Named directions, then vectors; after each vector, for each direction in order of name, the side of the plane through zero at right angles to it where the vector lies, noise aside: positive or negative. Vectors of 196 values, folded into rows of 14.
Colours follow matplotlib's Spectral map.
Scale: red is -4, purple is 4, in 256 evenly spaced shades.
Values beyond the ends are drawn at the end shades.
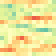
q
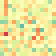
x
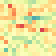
negative, negative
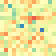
positive, positive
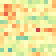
negative, positive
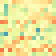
positive, negative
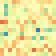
positive, negative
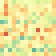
negative, positive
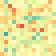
negative, negative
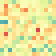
negative, positive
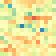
positive, positive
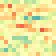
negative, negative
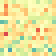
negative, positive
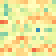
positive, negative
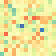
positive, positive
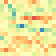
positive, positive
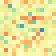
positive, positive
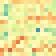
positive, negative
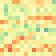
positive, negative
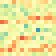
positive, negative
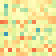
positive, negative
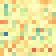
positive, negative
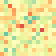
negative, negative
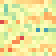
positive, negative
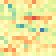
positive, positive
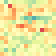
negative, negative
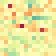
negative, negative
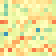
positive, negative
